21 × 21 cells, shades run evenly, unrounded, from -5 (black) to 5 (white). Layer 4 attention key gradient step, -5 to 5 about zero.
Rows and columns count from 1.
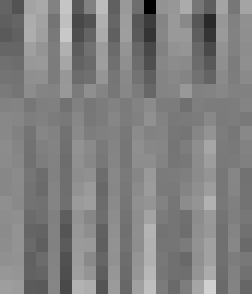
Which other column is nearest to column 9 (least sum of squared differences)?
4
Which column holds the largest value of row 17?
13
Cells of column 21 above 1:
1
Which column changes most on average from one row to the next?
18
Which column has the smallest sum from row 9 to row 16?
6
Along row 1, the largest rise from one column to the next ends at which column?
14
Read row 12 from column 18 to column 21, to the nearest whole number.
1 0 0 0
